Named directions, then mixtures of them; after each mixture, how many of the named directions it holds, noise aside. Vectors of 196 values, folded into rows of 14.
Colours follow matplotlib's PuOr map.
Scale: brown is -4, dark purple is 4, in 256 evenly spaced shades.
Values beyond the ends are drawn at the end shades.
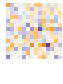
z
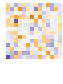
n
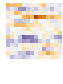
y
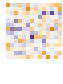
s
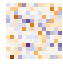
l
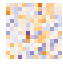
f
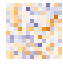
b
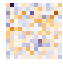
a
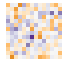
three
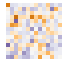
three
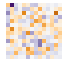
one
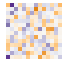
three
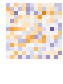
two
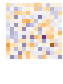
four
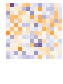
three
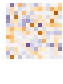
two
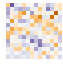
two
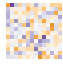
two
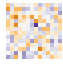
two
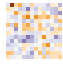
four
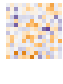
two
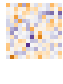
three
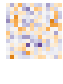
three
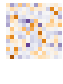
two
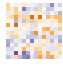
three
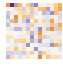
four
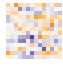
three
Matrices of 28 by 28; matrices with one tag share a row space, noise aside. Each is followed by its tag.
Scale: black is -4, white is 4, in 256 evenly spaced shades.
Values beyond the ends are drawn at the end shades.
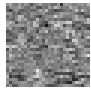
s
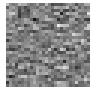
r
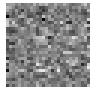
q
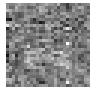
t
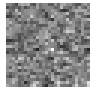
r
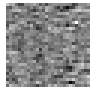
s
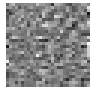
q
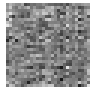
t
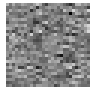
s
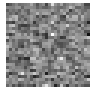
r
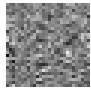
q
